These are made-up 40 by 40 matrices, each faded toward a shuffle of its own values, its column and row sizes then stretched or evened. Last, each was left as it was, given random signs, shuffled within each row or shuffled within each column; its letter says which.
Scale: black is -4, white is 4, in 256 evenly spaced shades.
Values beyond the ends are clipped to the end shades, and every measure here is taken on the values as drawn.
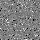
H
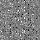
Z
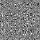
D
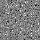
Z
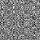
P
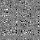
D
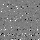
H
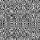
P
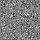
D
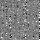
Z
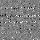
H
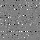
H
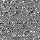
H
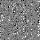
Z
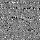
H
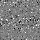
H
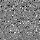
H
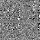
D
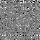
D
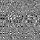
P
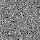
H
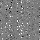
Z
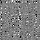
D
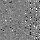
Z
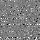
H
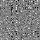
D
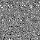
H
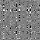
P
